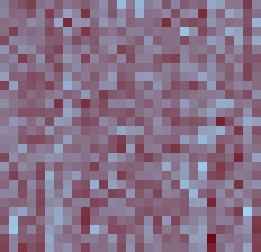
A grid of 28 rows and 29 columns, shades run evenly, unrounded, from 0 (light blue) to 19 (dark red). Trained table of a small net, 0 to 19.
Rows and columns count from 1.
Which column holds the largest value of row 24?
10
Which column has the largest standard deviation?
24
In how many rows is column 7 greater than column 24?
15
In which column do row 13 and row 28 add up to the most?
3
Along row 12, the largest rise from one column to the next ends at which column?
7
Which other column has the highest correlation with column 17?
27
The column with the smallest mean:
8
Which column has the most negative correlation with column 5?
23
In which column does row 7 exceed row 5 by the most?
29
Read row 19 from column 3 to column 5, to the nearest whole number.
7 8 13
